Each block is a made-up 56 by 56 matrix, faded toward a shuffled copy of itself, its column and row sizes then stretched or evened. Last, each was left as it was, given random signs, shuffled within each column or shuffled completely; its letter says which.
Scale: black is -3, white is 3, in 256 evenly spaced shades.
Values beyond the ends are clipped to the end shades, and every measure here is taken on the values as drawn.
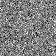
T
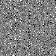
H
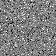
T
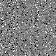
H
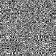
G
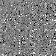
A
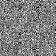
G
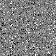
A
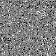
A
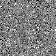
A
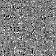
G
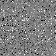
A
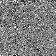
A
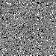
A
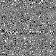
G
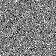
T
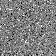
T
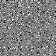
G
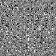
G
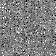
H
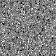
H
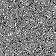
T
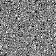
H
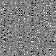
G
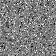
T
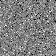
T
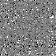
A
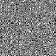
G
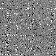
A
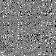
A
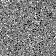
T
